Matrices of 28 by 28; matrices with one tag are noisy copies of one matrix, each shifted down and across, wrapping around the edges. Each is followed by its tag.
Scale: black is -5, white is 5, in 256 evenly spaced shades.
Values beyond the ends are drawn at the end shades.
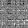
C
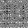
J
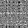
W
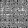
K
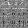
K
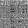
C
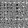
W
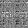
C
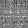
K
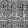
K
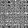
W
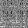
K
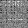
C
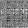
C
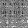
K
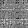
C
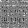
K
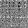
W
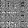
C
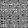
J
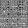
J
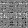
C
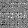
C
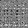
W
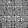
C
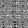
J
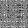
J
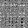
W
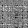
C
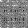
K
